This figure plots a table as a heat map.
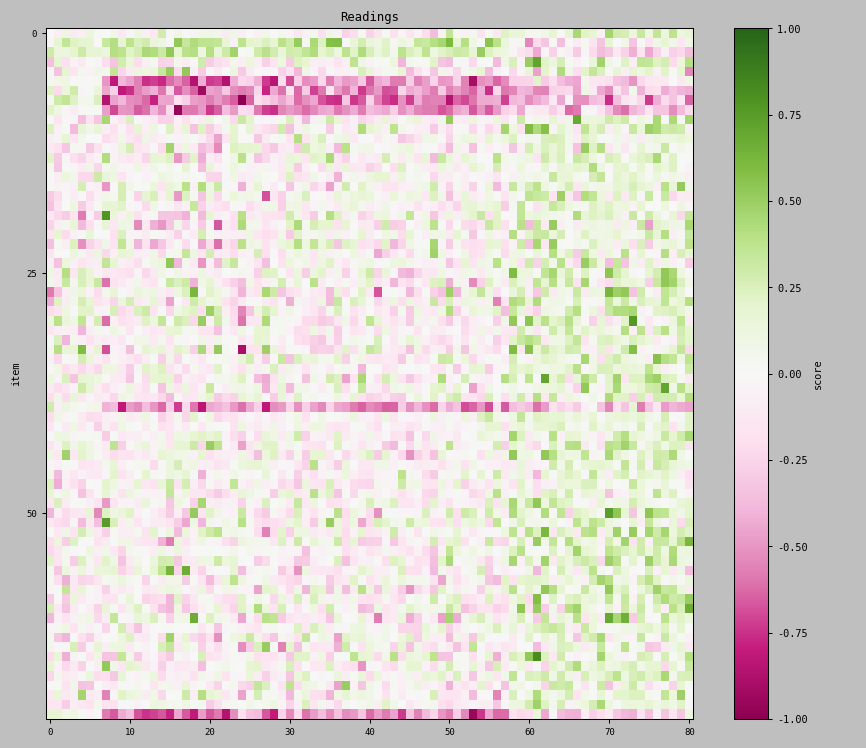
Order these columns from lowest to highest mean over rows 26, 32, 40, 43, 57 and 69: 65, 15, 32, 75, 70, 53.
53, 32, 15, 75, 70, 65
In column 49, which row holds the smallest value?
8
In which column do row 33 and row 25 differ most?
24
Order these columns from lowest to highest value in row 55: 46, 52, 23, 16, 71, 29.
16, 46, 29, 52, 23, 71
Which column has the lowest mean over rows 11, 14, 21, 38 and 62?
21
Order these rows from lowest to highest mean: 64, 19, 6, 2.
6, 64, 19, 2
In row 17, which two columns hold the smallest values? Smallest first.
27, 16
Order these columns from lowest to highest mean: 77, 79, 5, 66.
5, 66, 79, 77
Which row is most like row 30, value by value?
33
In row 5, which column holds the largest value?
61
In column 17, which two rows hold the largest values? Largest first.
56, 4
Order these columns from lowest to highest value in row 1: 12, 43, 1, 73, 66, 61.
73, 61, 66, 43, 1, 12
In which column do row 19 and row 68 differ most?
7
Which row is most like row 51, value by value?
19
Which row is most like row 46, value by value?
14
